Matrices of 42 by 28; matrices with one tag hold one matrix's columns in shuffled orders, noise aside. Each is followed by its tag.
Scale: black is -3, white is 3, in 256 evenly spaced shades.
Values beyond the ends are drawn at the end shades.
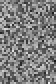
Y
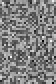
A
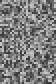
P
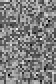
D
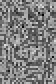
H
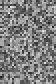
A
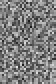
D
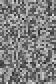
P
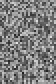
D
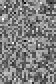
P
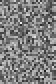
Y
